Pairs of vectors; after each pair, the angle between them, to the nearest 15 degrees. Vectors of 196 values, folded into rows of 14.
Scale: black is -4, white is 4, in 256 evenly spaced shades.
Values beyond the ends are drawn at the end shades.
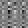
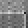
120 degrees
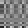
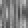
75 degrees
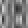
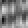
60 degrees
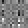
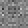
105 degrees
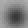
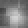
165 degrees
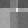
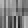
105 degrees
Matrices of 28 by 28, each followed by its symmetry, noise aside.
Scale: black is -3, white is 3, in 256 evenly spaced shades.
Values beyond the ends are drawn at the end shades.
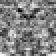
mirrored left to right.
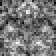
mirrored left to right.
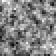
symmetric across the other diagonal.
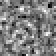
symmetric across the other diagonal.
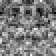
mirrored left to right.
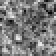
symmetric across the other diagonal.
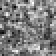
antisymmetric.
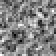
symmetric across the other diagonal.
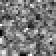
symmetric across the other diagonal.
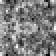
mirrored top to bottom.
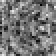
mirrored top to bottom.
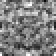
mirrored left to right.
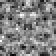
mirrored left to right.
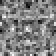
mirrored left to right.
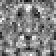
mirrored left to right.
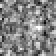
mirrored top to bottom.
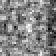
mirrored top to bottom.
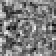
mirrored top to bottom.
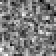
symmetric across the other diagonal.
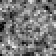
symmetric across the other diagonal.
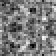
mirrored top to bottom.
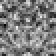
mirrored left to right.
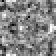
mirrored top to bottom.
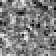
antisymmetric.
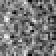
mirrored top to bottom.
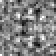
mirrored top to bottom.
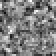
antisymmetric.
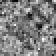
symmetric across the other diagonal.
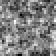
antisymmetric.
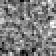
antisymmetric.
